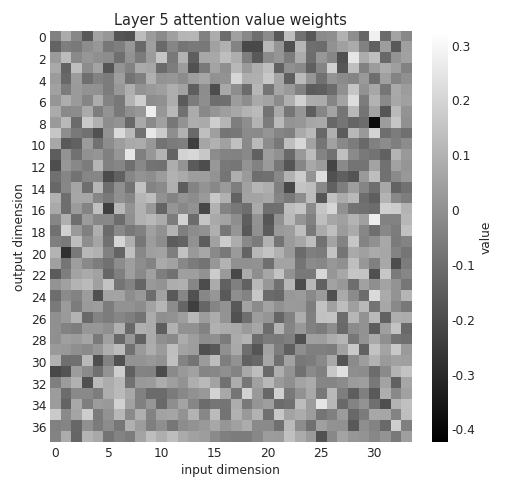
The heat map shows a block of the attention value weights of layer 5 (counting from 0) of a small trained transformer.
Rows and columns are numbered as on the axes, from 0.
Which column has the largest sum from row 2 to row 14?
23
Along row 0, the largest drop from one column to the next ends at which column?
31
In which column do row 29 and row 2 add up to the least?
19
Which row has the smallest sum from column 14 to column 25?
29
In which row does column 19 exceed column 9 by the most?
24
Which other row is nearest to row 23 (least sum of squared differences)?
28
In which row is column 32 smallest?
21
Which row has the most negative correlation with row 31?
2
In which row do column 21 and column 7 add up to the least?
0
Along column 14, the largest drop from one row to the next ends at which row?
12
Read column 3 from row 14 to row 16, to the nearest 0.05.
-0.1 0.05 -0.05
